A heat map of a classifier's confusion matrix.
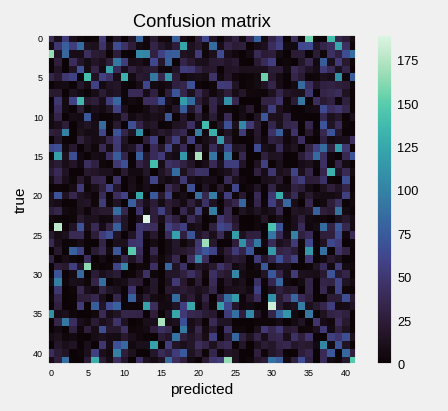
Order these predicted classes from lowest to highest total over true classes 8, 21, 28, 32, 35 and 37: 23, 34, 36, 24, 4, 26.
23, 36, 34, 26, 4, 24
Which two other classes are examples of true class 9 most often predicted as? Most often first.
18, 37
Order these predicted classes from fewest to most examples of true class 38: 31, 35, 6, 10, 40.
6, 10, 31, 35, 40
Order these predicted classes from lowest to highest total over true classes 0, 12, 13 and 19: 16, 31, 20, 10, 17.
10, 16, 20, 31, 17
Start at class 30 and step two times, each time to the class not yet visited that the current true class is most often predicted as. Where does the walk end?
17
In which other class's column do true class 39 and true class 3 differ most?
14
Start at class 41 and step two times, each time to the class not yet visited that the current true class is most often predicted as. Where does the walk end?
1
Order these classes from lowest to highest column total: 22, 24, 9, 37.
22, 37, 24, 9
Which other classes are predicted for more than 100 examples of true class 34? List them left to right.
13, 19, 23, 30
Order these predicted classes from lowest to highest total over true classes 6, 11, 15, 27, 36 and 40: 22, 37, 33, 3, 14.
33, 14, 3, 22, 37
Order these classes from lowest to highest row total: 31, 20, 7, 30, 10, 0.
10, 7, 31, 30, 0, 20
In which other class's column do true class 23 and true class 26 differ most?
13
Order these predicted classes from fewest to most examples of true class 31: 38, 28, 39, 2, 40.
2, 40, 38, 28, 39
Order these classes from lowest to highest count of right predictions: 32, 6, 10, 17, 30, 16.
32, 10, 16, 6, 30, 17
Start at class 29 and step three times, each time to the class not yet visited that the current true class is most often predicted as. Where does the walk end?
16
